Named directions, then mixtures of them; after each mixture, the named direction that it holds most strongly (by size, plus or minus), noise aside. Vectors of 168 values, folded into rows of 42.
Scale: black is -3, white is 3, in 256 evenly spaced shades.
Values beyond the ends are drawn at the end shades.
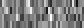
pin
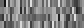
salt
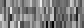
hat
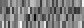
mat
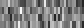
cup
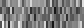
mat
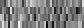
mat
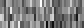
hat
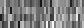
hat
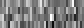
hat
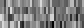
hat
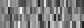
cup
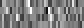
pin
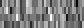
pin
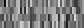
salt
